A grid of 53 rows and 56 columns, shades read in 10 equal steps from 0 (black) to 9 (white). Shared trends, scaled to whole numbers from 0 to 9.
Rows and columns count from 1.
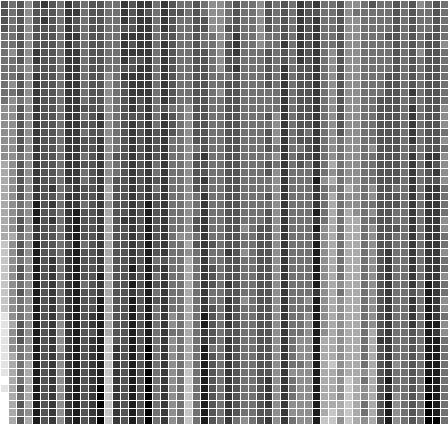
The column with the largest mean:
1
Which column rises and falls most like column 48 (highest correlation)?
28
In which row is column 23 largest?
30
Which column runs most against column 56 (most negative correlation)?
52
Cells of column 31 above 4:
4
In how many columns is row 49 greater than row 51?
3
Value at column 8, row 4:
4
